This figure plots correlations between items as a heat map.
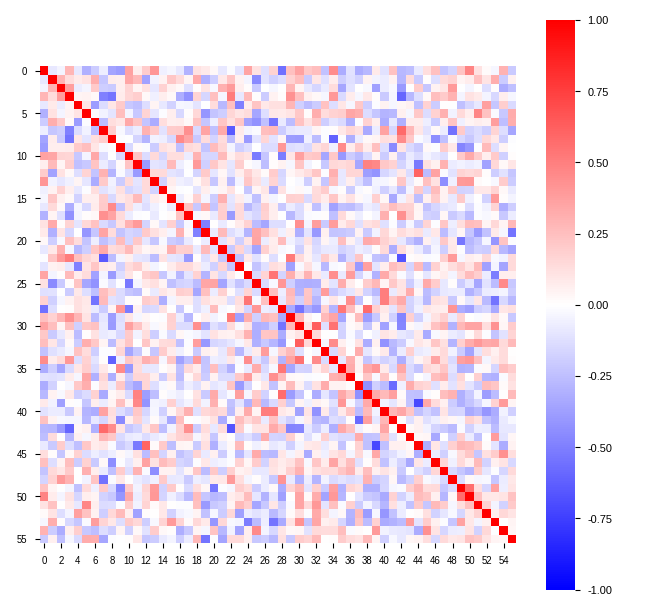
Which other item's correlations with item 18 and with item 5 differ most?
11
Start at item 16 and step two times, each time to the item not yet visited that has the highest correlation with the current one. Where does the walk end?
42
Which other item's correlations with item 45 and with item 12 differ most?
44
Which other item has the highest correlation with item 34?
30
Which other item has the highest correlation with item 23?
38
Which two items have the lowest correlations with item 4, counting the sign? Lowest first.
23, 6
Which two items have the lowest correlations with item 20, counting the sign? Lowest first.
49, 53
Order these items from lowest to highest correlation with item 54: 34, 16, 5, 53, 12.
16, 5, 12, 53, 34
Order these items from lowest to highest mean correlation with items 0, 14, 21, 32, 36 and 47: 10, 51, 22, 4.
4, 22, 10, 51
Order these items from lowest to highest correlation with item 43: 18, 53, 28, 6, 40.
28, 18, 6, 40, 53
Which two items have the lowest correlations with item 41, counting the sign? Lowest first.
37, 9
